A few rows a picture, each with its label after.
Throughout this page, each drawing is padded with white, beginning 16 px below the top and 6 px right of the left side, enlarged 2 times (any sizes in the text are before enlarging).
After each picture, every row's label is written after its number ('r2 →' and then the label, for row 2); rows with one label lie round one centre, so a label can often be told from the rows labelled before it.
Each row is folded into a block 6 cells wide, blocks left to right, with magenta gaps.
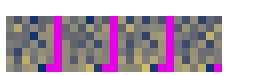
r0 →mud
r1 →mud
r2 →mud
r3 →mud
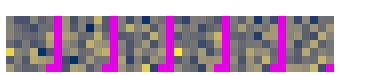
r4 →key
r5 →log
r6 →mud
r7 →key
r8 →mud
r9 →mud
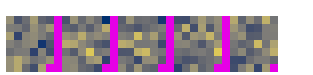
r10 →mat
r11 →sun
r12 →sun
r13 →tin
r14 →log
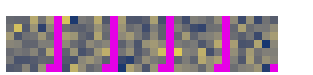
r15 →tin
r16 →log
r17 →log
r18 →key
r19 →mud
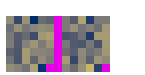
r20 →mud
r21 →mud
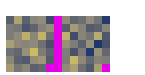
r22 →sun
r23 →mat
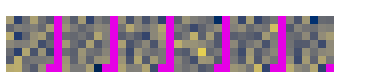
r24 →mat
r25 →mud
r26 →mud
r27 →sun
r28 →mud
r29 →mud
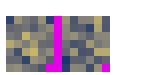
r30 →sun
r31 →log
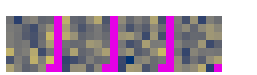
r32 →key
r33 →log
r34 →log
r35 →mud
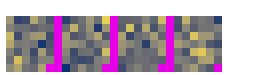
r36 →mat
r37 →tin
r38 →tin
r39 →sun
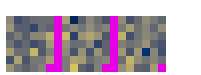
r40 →key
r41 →mat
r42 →mat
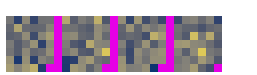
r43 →mud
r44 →log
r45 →mud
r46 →sun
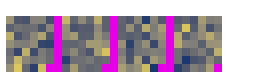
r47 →mat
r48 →log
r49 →mud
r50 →tin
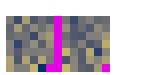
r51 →mud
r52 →key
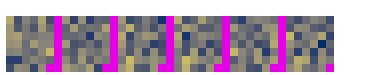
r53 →log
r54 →mud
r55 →mat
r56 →mat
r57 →key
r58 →mat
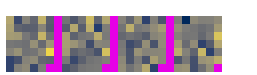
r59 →log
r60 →tin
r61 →mud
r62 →key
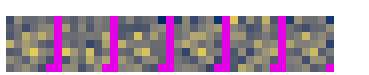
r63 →sun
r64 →key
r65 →sun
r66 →sun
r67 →log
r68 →sun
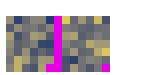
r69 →mat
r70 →log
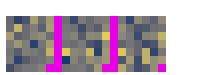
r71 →tin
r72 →key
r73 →key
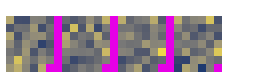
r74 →mat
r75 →tin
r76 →log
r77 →log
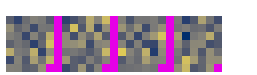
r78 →key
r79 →tin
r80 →key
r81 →mat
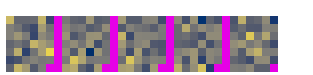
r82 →log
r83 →mat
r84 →mat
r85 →mud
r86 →sun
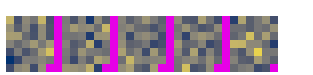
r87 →log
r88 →mud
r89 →mat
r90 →mat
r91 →sun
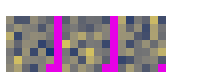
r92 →mat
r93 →sun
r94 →log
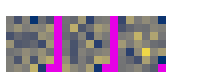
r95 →mud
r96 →mud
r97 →sun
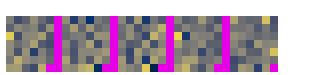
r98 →mat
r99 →mud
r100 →mud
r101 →mat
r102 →log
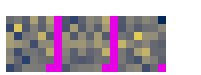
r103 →tin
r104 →tin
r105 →sun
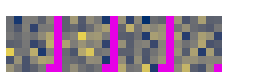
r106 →key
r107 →sun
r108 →mud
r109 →mat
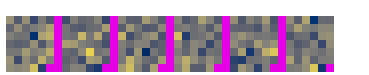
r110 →mud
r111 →sun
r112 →mat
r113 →mat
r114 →log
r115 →mud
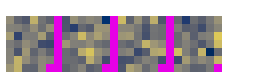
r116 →mat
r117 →sun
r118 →log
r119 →key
